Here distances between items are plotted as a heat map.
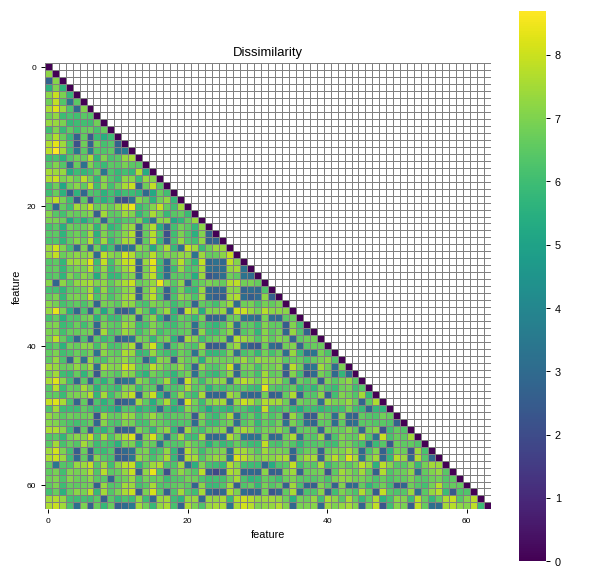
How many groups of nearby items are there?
9
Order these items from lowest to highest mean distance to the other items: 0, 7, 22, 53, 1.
7, 53, 22, 0, 1
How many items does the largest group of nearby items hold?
16
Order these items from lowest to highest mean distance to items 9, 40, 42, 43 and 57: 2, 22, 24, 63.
24, 2, 22, 63
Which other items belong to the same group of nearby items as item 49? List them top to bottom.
16, 46, 54
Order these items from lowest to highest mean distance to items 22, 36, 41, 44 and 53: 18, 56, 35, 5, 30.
30, 18, 5, 35, 56
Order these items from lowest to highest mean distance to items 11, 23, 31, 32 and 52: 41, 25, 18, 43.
25, 18, 41, 43
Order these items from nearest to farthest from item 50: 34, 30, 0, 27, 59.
34, 27, 30, 59, 0
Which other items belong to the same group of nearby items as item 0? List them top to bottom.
2
